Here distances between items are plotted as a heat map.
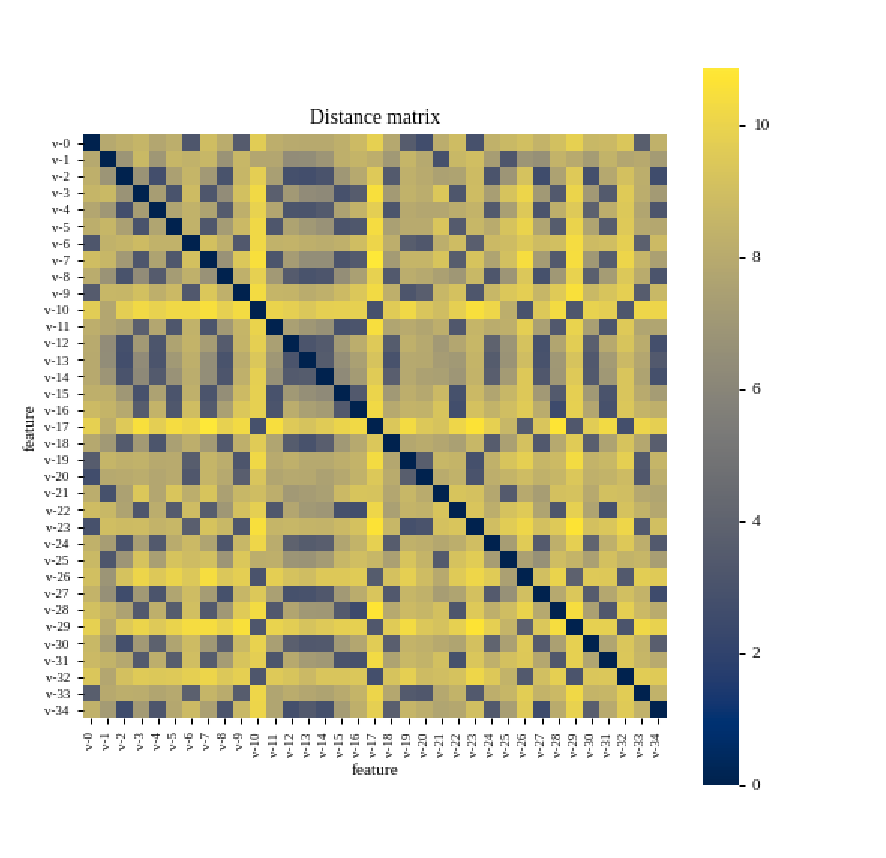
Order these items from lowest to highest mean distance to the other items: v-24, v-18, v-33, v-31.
v-18, v-24, v-31, v-33
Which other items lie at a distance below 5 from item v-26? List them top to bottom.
v-10, v-17, v-29, v-32
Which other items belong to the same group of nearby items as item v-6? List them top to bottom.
v-0, v-9, v-19, v-20, v-23, v-33
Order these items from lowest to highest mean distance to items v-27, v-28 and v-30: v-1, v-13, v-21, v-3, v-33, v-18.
v-13, v-18, v-3, v-1, v-21, v-33
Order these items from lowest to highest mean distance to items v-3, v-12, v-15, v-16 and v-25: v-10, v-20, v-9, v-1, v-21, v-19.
v-1, v-21, v-20, v-19, v-9, v-10
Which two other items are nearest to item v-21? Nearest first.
v-1, v-25
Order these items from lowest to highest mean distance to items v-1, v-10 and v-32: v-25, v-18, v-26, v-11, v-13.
v-26, v-25, v-13, v-18, v-11
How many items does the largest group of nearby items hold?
11
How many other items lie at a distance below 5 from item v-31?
8
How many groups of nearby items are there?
5
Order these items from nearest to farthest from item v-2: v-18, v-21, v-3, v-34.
v-34, v-18, v-3, v-21
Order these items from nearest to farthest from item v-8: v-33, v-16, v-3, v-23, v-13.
v-13, v-3, v-16, v-33, v-23
